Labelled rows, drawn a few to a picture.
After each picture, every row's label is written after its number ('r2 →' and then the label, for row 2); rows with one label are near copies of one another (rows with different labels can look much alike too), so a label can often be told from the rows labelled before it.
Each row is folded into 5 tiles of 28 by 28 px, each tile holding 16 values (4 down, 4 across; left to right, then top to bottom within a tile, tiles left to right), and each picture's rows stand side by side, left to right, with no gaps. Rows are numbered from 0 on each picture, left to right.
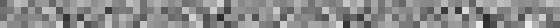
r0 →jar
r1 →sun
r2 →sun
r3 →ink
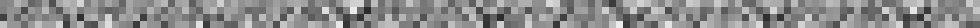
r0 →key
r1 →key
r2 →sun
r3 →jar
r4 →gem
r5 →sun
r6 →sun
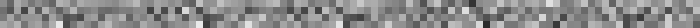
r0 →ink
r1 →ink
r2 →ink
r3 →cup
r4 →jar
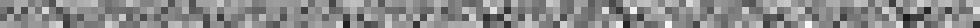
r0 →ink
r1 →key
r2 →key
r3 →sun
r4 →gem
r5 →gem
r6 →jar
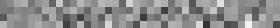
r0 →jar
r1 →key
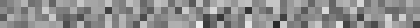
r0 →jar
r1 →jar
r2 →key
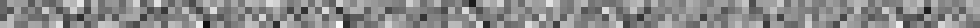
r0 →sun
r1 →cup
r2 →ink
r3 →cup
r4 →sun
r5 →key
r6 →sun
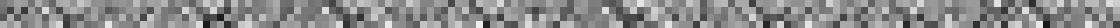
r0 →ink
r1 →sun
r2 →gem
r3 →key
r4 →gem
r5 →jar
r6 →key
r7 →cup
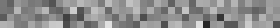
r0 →gem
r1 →key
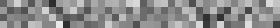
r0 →cup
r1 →jar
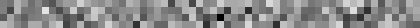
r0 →gem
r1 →jar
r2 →sun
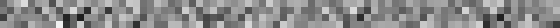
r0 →jar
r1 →jar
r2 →sun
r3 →sun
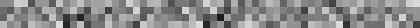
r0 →jar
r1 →sun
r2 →cup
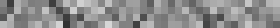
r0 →gem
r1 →gem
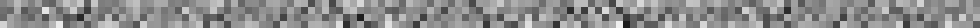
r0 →sun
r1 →sun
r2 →key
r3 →key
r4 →ink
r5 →sun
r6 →key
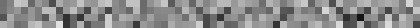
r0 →jar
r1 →jar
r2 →jar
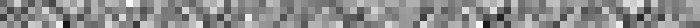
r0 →cup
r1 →sun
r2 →gem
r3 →sun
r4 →sun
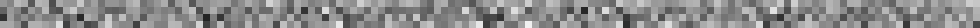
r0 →key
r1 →jar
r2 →ink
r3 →gem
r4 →ink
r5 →sun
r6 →cup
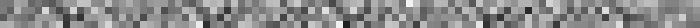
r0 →gem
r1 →sun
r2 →cup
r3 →jar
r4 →ink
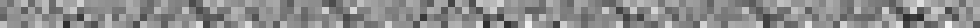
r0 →key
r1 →gem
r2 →gem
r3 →key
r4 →gem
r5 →gem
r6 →gem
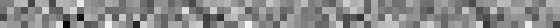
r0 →key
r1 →gem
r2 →sun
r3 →gem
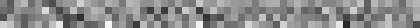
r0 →gem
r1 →ink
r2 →sun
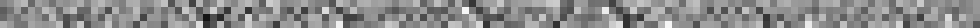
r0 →jar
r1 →jar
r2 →ink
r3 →cup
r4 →gem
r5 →ink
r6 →key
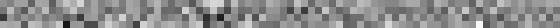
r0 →key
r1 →sun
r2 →ink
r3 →ink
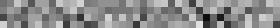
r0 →key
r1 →jar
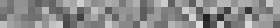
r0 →gem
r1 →jar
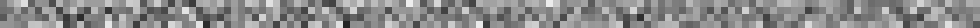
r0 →jar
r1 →cup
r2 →cup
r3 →cup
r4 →sun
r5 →ink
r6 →gem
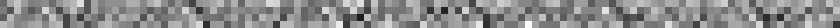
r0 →sun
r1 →cup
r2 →sun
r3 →ink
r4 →gem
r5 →jar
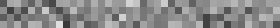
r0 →cup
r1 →jar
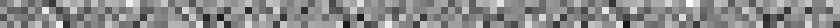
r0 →cup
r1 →jar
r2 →key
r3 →key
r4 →cup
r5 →jar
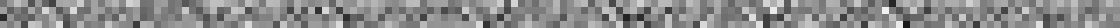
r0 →cup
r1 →gem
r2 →ink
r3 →sun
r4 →jar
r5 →sun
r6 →cup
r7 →ink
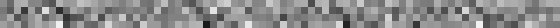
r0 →ink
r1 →gem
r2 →key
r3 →ink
